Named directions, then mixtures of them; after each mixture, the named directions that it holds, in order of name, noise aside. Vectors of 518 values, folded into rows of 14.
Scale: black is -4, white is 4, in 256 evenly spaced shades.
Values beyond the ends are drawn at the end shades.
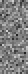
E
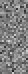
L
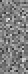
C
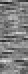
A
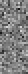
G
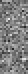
A, C.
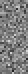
L.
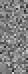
L.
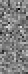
G.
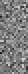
C, L.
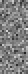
E.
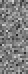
E.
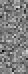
G, L.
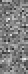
A, C.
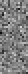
G.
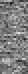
A, L.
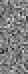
C, G.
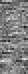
A, C.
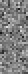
G.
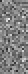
C.
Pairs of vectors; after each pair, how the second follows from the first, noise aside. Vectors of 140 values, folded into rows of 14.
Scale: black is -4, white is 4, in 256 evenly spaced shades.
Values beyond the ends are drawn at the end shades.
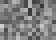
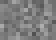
shrunk.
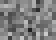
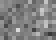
reversed, negated, partly zeroed.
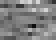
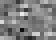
reversed, negated.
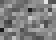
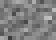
reversed, negated, shrunk.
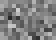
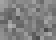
shrunk.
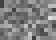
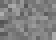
reversed, negated, shrunk.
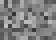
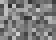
wrapped around, negated.
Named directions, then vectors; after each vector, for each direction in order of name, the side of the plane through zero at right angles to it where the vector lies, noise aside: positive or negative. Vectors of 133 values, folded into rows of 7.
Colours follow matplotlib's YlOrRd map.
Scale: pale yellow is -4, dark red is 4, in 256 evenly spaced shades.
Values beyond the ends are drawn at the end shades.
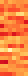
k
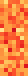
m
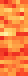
negative, negative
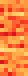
positive, positive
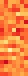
positive, negative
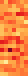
negative, positive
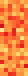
positive, positive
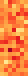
negative, positive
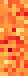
negative, positive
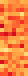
positive, positive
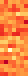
positive, negative
